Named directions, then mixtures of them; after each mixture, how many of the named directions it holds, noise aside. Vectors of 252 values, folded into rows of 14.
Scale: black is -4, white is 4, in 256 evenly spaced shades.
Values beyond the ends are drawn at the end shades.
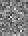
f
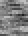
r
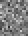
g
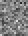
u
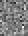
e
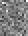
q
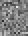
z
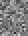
two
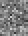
two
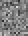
one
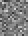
three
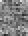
three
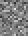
three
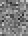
four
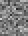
three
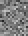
three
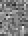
four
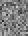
one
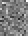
one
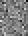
two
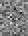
one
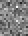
three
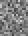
one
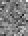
four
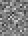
two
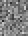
three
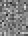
two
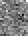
two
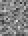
one
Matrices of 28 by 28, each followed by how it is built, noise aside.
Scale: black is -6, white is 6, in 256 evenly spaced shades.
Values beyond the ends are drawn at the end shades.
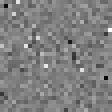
sparse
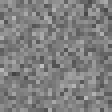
noise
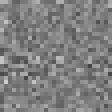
low rank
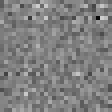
uneven rows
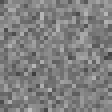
noise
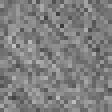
Toeplitz
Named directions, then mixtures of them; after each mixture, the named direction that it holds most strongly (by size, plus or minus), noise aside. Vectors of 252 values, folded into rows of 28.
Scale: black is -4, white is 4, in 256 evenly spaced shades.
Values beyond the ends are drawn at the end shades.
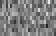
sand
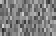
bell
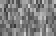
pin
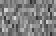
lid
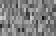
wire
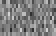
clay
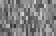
pin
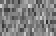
lid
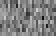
wire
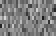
wire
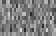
clay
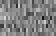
wire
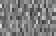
bell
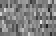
lid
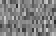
clay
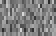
clay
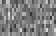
clay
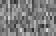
clay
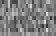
sand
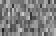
clay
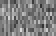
clay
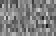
sand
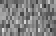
bell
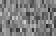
lid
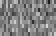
sand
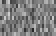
clay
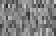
pin
